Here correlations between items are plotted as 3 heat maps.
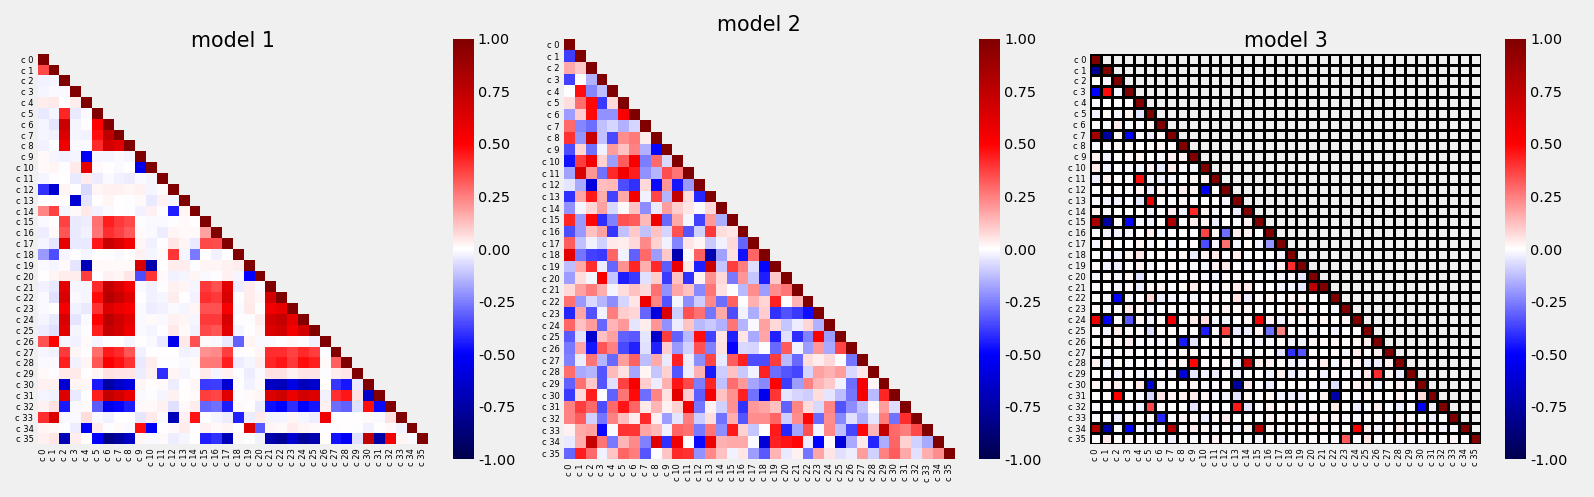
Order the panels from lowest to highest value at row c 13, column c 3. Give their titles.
model 1, model 3, model 2
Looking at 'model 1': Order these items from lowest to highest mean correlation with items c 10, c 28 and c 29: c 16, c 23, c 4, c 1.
c 1, c 16, c 23, c 4
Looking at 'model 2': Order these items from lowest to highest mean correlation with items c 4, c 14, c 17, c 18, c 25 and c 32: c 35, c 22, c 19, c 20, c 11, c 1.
c 19, c 20, c 35, c 22, c 1, c 11
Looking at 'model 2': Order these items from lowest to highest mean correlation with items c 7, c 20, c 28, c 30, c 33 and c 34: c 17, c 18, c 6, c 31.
c 18, c 17, c 31, c 6
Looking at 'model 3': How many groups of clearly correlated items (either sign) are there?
11
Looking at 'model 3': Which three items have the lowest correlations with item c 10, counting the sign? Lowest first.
c 12, c 25, c 17
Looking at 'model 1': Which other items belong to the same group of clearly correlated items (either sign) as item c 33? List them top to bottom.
c 0, c 1, c 12, c 14, c 18, c 26
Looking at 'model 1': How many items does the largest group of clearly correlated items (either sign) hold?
19
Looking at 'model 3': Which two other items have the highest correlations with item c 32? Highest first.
c 13, c 5
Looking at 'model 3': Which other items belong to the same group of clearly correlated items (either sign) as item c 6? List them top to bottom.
c 33
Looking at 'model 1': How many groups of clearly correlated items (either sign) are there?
5
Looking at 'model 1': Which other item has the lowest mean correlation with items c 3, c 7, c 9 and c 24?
c 35
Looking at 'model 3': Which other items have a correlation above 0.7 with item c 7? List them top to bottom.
c 0, c 15, c 34
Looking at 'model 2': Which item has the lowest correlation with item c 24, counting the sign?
c 3
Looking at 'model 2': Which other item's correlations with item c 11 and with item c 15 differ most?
c 1
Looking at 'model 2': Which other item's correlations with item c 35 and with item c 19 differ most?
c 22
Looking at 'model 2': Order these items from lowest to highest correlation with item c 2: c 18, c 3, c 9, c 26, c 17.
c 26, c 18, c 9, c 3, c 17
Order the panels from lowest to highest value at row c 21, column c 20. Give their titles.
model 1, model 2, model 3
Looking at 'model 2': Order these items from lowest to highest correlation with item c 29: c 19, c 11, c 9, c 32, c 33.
c 9, c 32, c 11, c 19, c 33
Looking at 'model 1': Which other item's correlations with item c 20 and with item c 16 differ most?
c 19
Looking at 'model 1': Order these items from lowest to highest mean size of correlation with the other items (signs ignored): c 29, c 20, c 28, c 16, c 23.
c 29, c 20, c 16, c 28, c 23
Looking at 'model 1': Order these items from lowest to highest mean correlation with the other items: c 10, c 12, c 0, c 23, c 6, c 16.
c 12, c 10, c 0, c 16, c 23, c 6
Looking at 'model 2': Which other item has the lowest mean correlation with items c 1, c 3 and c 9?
c 0
